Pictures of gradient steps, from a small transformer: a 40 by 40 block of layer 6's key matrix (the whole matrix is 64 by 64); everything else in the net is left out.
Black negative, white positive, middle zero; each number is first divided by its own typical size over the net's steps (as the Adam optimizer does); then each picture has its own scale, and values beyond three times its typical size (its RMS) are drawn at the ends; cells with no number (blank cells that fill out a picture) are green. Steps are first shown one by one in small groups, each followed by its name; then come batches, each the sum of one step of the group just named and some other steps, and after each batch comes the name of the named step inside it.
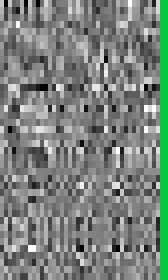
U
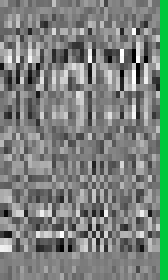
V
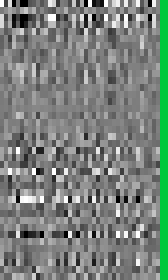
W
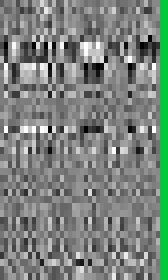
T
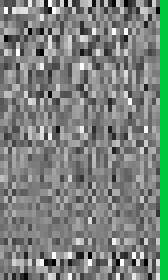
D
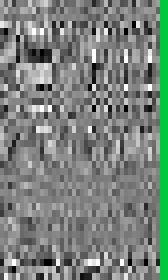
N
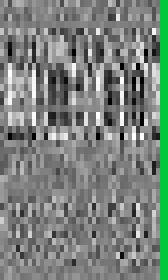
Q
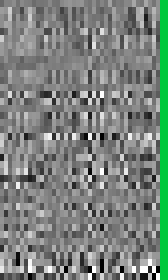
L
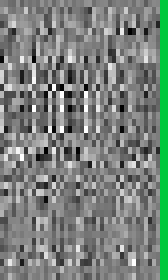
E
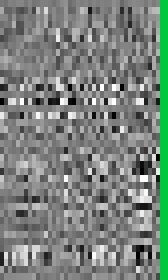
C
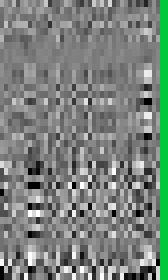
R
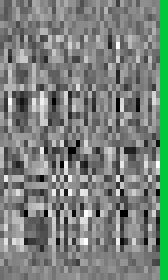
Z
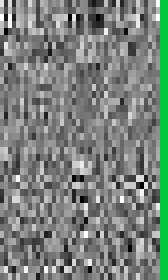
N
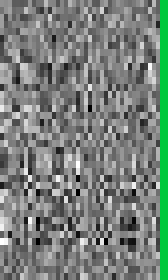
W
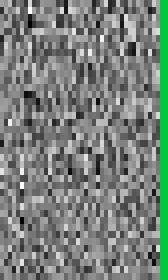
W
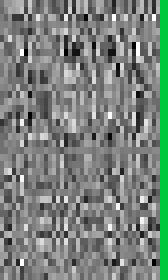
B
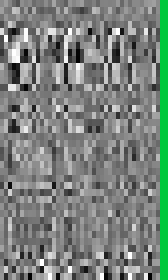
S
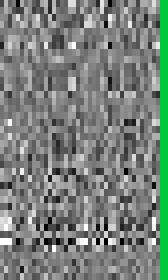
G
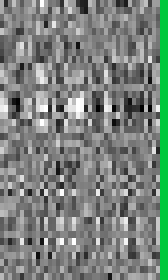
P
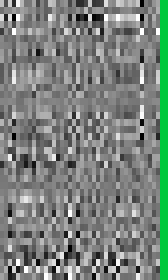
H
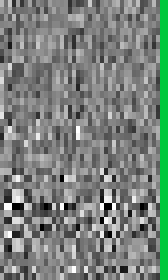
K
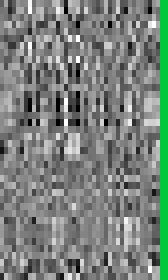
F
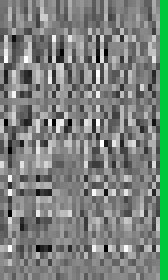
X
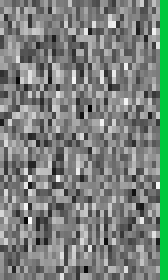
G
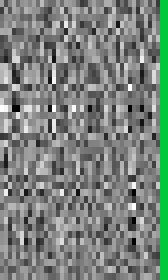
P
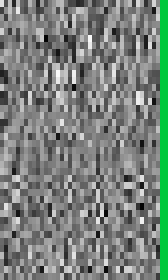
K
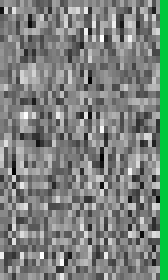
B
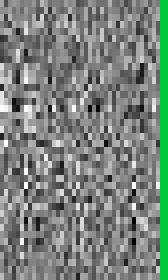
P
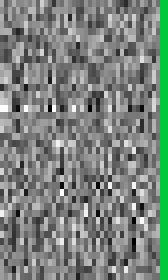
P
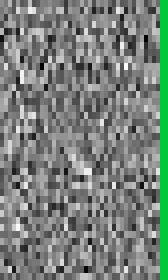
F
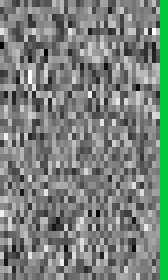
G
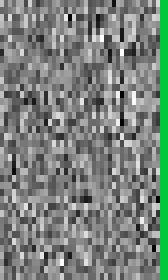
B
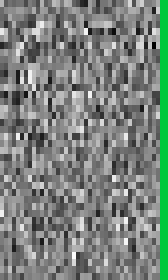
P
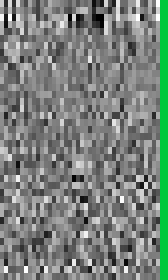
H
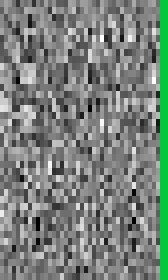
G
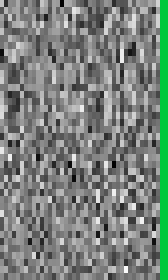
P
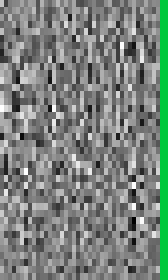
P
